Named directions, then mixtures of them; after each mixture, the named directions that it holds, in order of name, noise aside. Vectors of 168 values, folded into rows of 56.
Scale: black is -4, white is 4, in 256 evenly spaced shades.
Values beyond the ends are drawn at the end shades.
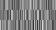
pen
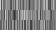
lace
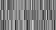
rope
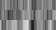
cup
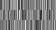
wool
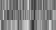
cup.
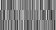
lace, rope.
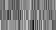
cup, pen.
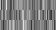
cup, lace, rope.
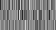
lace, pen, wool.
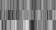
cup.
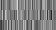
lace, rope, wool.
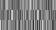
pen.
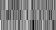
cup, pen.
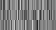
pen, rope, wool.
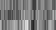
cup.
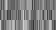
cup, pen, rope.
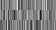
lace, wool.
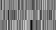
cup, lace, wool.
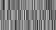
pen, rope.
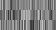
cup, lace, pen.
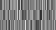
wool.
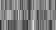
cup, lace, pen.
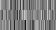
lace, rope, wool.
